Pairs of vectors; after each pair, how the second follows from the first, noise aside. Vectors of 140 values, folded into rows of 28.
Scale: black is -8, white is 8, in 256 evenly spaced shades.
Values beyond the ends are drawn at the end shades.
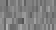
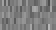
reversed, negated.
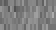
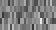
reversed, negated, scaled up.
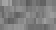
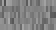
sign-scrambled.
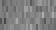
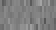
partly zeroed.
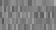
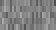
sign-scrambled.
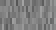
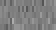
partly zeroed.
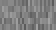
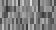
reversed, negated, scaled up.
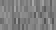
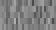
sign-scrambled.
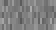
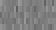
reversed, shrunk.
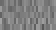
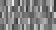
reversed, negated, scaled up.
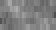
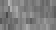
copied.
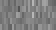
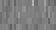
partly zeroed.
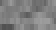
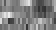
wrapped around, negated, scaled up.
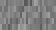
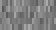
reversed, negated.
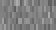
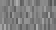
copied.
